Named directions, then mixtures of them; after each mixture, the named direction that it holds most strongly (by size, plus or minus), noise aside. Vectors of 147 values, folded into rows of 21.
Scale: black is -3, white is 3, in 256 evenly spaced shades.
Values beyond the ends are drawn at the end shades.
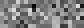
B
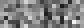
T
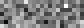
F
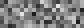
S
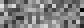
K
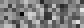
T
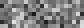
F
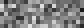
K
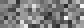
B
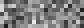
K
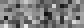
T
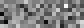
F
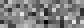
S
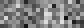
T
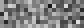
K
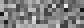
K
